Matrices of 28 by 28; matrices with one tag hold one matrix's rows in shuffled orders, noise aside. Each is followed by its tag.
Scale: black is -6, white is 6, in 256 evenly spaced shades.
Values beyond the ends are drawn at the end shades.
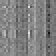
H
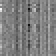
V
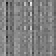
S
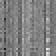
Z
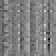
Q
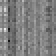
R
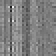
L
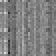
R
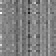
V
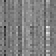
Z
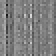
S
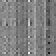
H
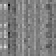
R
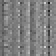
Q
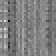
R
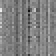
V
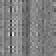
L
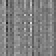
S
